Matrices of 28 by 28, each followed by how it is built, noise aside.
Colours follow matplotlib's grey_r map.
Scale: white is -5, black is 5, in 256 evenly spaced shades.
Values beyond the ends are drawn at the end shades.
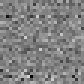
uneven rows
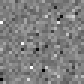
sparse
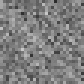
Toeplitz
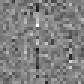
uneven columns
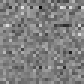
uneven rows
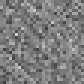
Toeplitz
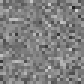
repeating rows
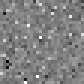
sparse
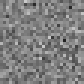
noise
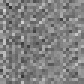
repeating rows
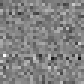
uneven rows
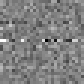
uneven rows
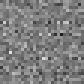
uneven rows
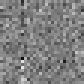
uneven columns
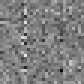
uneven columns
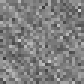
Toeplitz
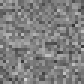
noise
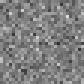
noise
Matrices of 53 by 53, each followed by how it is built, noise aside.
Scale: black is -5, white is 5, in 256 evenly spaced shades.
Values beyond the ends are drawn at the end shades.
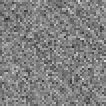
Toeplitz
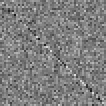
diagonal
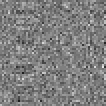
low rank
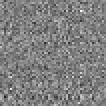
low rank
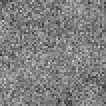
smooth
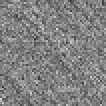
Toeplitz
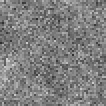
smooth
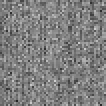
blocks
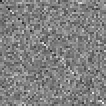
diagonal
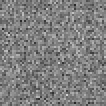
blocks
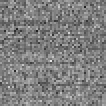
blocks
